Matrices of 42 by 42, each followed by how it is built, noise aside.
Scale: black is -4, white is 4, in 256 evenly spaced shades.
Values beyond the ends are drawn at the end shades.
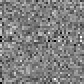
low rank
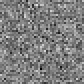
blocks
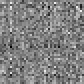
low rank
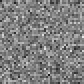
blocks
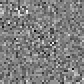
block diagonal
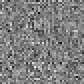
low rank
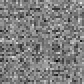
blocks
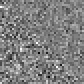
lower triangular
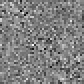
block diagonal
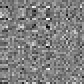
low rank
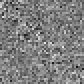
block diagonal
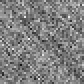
Toeplitz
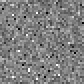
sparse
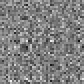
low rank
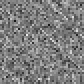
Toeplitz
